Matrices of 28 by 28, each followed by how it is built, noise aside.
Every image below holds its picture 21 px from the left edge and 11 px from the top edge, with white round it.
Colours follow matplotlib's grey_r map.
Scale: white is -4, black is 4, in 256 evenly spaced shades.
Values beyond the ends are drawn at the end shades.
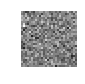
noise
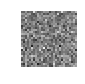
repeating columns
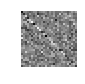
diagonal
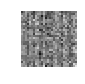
blocks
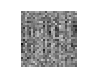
blocks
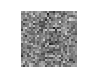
blocks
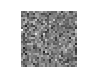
noise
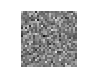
noise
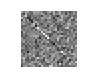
diagonal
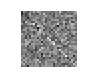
diagonal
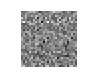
repeating columns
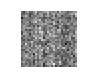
blocks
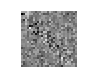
banded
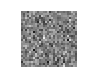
noise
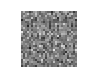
repeating columns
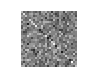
diagonal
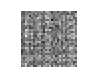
blocks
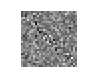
banded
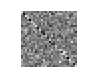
diagonal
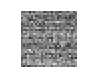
blocks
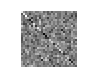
diagonal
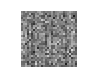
blocks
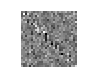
banded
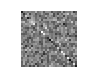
diagonal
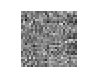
blocks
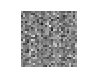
blocks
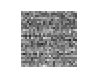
blocks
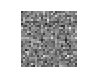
repeating columns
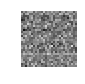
repeating columns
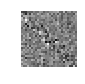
banded
